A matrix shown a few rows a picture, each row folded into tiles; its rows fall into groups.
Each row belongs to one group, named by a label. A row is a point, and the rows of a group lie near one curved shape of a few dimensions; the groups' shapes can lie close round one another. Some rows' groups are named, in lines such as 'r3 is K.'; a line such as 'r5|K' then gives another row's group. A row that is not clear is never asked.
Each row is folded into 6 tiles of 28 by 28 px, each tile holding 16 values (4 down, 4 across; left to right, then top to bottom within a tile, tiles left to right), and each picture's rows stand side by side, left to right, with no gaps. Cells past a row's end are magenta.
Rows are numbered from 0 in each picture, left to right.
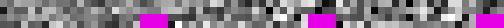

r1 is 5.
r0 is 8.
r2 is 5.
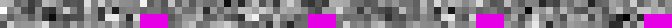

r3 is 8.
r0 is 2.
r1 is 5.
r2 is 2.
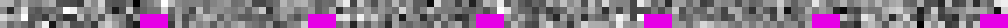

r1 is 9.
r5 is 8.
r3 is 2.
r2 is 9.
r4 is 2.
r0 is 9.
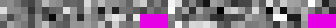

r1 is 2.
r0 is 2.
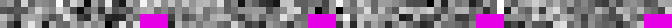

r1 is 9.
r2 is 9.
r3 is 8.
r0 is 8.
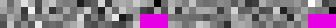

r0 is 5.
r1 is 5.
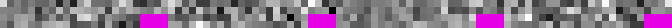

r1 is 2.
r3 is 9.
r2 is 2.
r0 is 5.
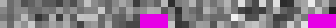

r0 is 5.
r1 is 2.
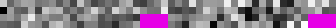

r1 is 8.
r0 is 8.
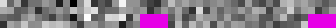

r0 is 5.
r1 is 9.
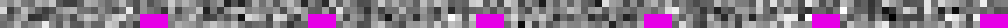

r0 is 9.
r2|2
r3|9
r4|2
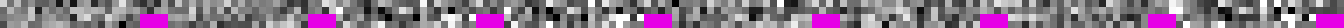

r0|5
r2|2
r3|2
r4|2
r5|8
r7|2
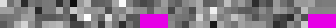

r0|5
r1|8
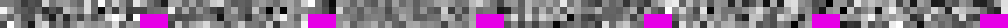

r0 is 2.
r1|5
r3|9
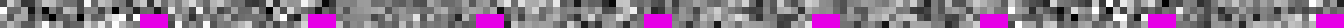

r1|5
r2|5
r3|9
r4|8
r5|8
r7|2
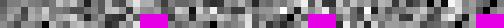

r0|8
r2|5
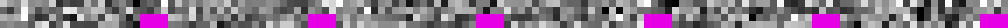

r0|9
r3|5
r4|2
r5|8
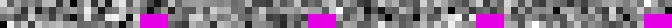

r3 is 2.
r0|5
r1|8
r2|2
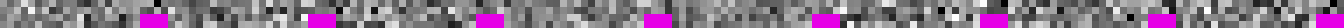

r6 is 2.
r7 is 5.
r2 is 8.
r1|2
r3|2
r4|9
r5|5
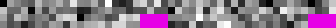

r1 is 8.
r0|2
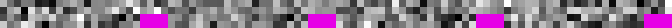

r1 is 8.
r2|8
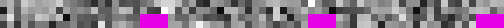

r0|9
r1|2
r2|8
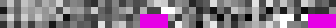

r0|9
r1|2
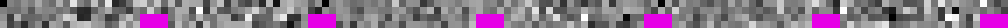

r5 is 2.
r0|2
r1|5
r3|5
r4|2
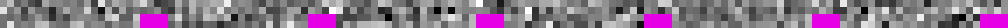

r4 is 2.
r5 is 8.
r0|2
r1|9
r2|5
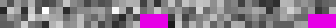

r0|8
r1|9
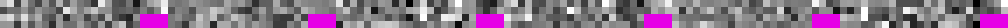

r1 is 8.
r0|9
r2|5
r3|9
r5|9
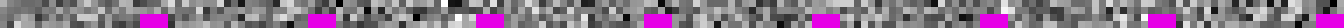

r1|9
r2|2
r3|5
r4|8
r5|9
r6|2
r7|5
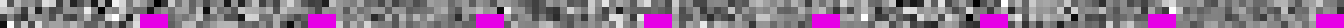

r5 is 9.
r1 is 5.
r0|5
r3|2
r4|5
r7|2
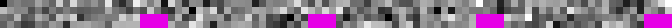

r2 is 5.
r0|2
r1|8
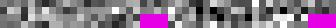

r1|2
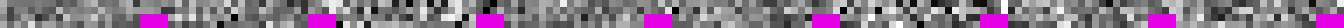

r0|5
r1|9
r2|5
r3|9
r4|8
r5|8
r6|8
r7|9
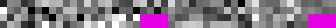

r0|2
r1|5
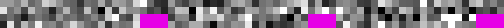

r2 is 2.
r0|5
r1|8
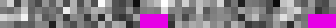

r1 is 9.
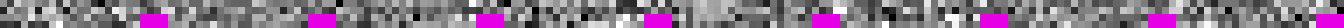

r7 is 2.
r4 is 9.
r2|2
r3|2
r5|2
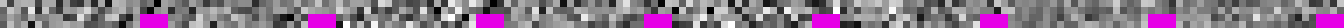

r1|8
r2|5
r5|8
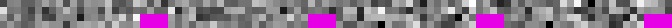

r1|9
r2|8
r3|8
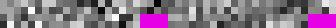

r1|9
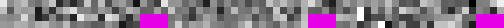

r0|9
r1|2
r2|9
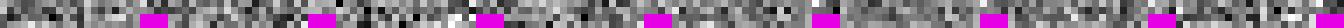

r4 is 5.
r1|8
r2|2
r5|2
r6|2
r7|5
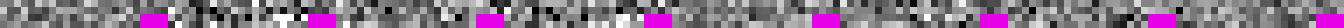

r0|9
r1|2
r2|2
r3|2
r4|2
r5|5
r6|8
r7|8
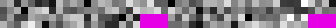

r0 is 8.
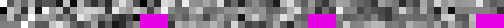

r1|9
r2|2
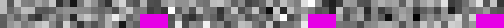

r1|5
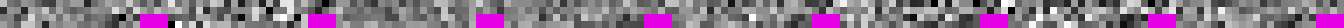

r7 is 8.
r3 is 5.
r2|2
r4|5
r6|8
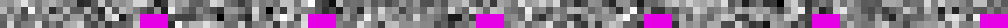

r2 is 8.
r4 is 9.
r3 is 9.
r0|5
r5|2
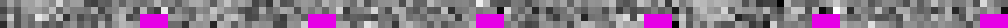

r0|9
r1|8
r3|2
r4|9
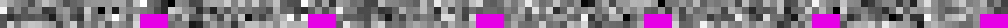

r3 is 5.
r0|5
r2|2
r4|2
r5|5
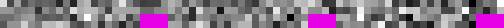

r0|5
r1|2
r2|9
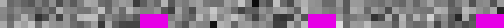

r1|8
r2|5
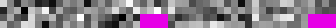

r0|8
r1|5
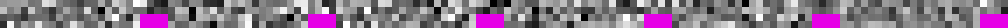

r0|5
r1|8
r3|2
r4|5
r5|2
